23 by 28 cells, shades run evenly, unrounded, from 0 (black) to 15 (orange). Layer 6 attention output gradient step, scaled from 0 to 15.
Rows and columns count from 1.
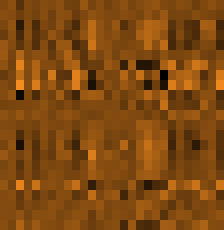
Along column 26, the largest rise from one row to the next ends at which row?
7
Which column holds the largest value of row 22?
18
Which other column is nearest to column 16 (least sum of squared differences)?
23
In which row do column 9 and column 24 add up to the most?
9
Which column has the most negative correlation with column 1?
11
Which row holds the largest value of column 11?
8
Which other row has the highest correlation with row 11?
20
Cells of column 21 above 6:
19
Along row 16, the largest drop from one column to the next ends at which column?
13
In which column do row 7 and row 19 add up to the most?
3
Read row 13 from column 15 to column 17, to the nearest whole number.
8 8 8
